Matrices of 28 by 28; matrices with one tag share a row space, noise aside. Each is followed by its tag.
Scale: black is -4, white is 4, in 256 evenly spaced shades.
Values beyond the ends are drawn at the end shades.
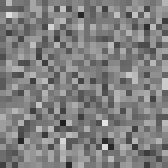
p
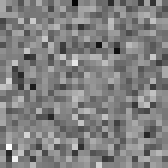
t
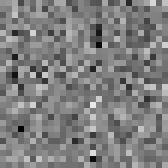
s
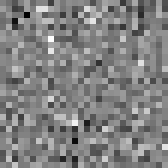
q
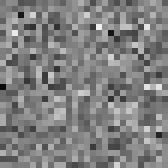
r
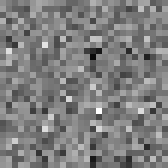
s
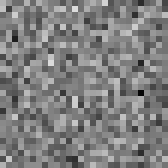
q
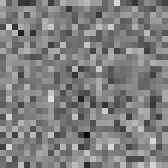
t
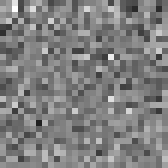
r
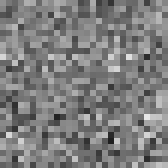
r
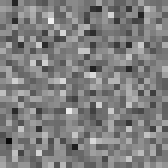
s
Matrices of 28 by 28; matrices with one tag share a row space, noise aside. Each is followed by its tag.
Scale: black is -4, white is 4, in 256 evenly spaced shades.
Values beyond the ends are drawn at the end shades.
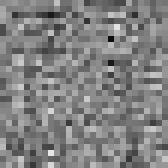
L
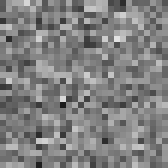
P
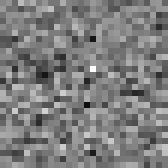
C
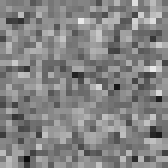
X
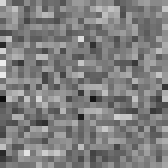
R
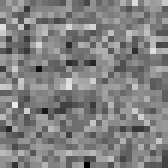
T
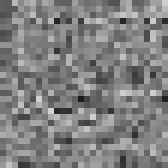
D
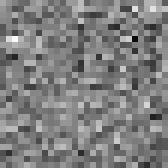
X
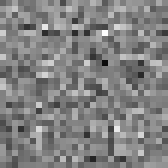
P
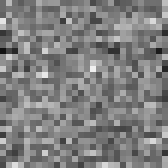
R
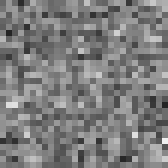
X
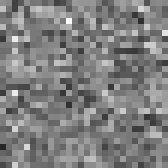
T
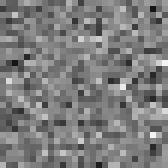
X
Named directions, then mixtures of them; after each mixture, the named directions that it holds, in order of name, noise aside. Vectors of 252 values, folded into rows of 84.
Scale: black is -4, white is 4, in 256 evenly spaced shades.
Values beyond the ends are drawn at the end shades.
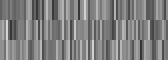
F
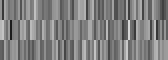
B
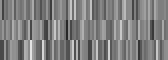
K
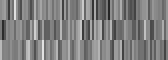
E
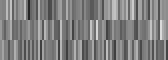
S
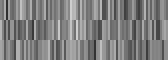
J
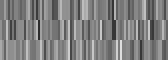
E, F.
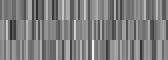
F.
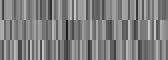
B, K, S.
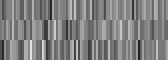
K.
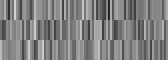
E.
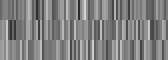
F.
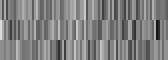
B, J.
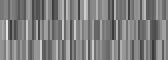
F.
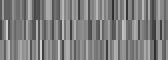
B, F, S.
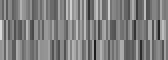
F, J, S.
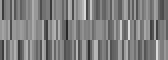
B, K.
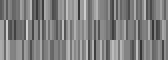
F, J.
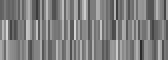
F.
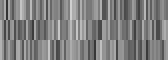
J.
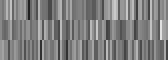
S.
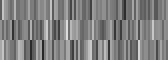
K.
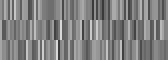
B, E, S.
